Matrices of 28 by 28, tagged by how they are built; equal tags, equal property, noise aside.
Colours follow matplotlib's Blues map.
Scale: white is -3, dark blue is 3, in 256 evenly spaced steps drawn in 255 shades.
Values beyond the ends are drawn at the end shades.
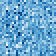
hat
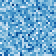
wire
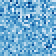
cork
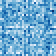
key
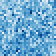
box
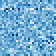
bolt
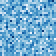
wire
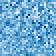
cork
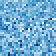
bolt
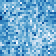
box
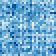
key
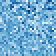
cork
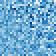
cork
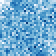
box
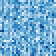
key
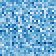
bolt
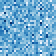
hat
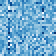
hat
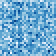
key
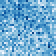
box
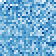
cork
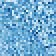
cork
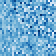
cork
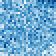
box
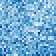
box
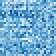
key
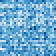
key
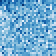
box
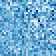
cork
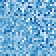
cork
